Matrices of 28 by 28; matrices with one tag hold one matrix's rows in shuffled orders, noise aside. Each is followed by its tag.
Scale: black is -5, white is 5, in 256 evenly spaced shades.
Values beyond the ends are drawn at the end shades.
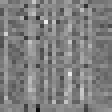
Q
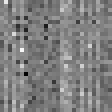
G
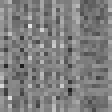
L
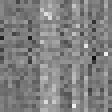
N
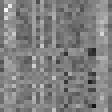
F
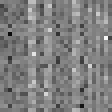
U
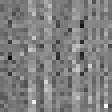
U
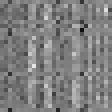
U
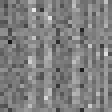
U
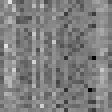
F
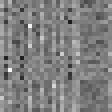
L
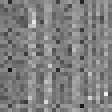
U
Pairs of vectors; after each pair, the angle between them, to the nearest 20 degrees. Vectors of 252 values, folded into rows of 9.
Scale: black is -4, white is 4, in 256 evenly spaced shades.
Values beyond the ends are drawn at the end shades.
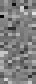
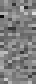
20 degrees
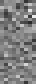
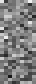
120 degrees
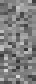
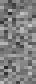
100 degrees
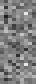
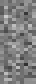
160 degrees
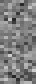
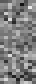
20 degrees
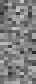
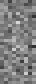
100 degrees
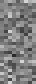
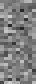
60 degrees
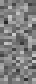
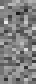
140 degrees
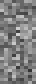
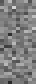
80 degrees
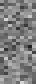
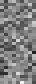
40 degrees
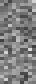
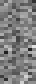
160 degrees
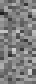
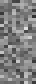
100 degrees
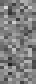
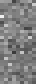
100 degrees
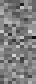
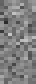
140 degrees
